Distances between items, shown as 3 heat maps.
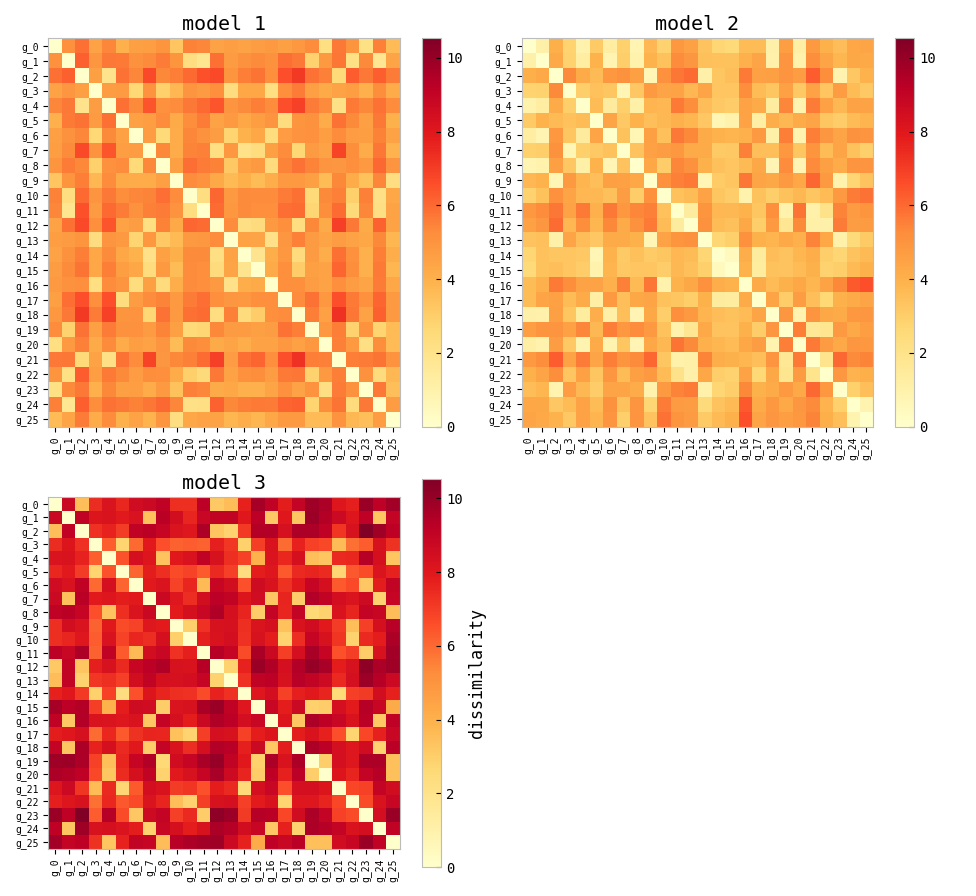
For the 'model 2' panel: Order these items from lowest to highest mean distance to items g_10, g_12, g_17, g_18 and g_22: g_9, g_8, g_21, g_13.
g_21, g_8, g_13, g_9
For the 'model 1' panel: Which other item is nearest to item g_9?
g_25
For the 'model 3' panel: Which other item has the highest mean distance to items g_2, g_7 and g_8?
g_23
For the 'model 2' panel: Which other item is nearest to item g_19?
g_11
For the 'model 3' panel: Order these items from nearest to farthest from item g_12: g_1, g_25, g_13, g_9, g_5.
g_13, g_5, g_9, g_1, g_25
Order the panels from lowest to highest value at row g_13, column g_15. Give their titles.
model 2, model 1, model 3
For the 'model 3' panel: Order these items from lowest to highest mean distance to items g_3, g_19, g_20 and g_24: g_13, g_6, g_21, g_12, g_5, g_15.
g_15, g_5, g_21, g_6, g_13, g_12
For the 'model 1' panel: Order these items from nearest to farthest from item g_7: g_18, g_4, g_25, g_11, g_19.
g_18, g_25, g_19, g_11, g_4
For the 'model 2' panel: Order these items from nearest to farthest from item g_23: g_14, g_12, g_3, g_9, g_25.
g_9, g_14, g_25, g_3, g_12
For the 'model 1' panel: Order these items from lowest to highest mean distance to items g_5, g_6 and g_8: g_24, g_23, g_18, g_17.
g_17, g_23, g_18, g_24
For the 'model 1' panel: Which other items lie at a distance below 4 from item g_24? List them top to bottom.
g_1, g_10, g_11, g_19, g_22
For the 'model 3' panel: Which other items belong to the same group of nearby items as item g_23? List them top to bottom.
g_6, g_11
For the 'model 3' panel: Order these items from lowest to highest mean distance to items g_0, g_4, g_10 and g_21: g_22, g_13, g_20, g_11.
g_22, g_13, g_20, g_11
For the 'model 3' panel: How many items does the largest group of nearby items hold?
6
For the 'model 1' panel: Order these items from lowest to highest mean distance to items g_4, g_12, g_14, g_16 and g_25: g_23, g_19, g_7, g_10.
g_7, g_23, g_19, g_10
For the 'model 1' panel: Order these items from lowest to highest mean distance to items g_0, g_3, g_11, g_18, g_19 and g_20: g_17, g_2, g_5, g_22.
g_22, g_5, g_17, g_2
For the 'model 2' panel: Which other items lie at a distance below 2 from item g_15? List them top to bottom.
g_5, g_14, g_17
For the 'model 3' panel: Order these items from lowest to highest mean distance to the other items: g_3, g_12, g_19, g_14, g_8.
g_3, g_14, g_8, g_19, g_12
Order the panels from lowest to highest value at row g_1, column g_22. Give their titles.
model 1, model 2, model 3
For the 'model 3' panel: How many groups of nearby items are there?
6
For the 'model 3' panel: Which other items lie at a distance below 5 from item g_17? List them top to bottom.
g_9, g_10, g_22
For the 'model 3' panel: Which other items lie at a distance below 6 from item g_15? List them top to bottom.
g_4, g_8, g_19, g_20, g_25
